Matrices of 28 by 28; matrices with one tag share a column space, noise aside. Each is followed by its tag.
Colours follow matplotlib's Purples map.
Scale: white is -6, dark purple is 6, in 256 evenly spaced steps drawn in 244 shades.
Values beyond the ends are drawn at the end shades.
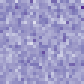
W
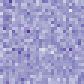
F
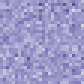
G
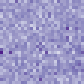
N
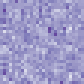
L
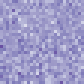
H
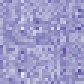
L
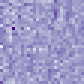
L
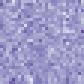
F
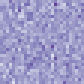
G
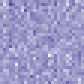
G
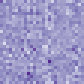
H
